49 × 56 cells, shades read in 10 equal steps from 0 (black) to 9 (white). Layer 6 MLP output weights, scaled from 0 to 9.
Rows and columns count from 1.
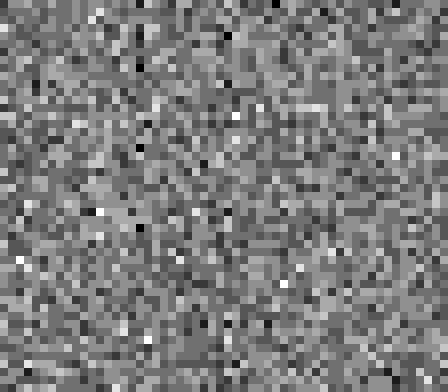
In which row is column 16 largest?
42
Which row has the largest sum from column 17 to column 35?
15
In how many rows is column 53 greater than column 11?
23
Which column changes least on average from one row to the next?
43
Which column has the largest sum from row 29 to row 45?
41
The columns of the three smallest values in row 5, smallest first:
29, 18, 39
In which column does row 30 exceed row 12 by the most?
13
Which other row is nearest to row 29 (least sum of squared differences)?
19
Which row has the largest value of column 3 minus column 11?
33
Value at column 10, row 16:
8
